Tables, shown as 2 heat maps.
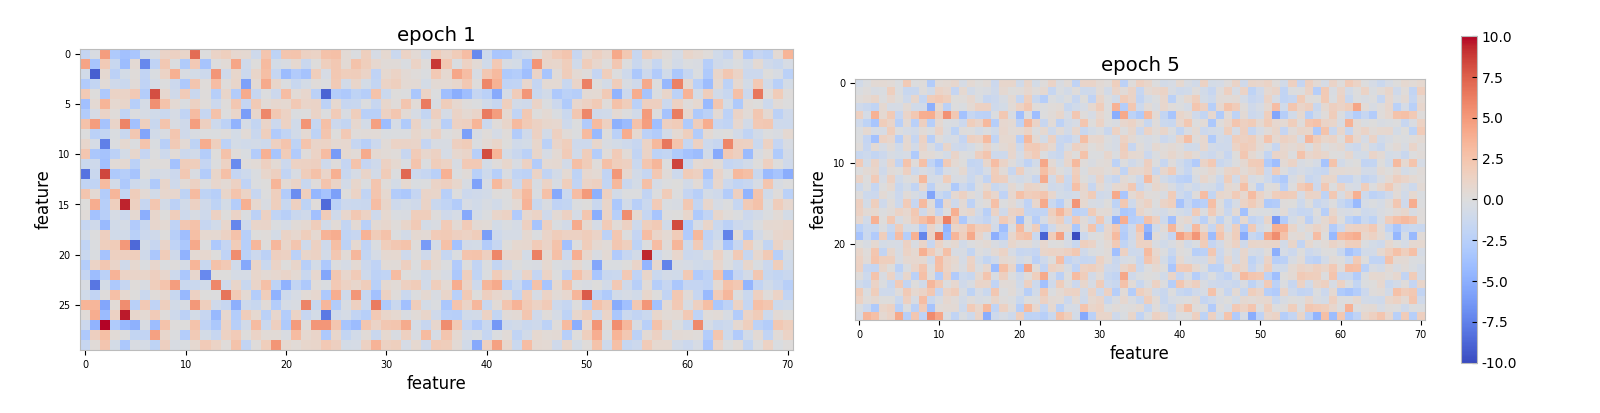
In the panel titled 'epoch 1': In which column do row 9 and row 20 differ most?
56
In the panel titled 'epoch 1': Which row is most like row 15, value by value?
26
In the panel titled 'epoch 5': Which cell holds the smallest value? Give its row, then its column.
19, 27
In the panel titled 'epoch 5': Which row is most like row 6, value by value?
1
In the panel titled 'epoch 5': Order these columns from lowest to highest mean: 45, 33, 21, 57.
45, 57, 33, 21
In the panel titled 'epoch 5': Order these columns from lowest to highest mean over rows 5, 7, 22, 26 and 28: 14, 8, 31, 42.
42, 31, 14, 8
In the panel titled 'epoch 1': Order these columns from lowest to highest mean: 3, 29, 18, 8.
3, 29, 8, 18
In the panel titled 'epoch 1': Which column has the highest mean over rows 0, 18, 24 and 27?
2
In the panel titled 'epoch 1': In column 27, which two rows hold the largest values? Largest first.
24, 20
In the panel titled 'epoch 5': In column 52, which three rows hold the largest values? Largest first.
19, 18, 3
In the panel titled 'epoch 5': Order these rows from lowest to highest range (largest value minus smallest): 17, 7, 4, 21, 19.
7, 21, 4, 17, 19
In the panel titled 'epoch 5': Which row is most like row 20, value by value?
0
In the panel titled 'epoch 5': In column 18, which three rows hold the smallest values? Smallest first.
18, 19, 14
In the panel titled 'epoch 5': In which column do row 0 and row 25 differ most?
9
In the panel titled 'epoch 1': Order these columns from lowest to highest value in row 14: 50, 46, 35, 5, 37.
37, 35, 5, 46, 50
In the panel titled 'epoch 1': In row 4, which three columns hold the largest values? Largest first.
7, 67, 44
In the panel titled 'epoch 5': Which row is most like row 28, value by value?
5
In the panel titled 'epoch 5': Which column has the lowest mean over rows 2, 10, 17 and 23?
52
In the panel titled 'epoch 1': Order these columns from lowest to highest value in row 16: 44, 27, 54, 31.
31, 44, 27, 54
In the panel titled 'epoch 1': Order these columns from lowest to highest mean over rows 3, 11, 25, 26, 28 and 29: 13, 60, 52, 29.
13, 60, 52, 29
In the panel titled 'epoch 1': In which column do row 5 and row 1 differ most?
35
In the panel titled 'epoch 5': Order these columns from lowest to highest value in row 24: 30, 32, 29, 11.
32, 29, 30, 11
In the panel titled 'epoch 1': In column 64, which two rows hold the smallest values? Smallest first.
18, 22
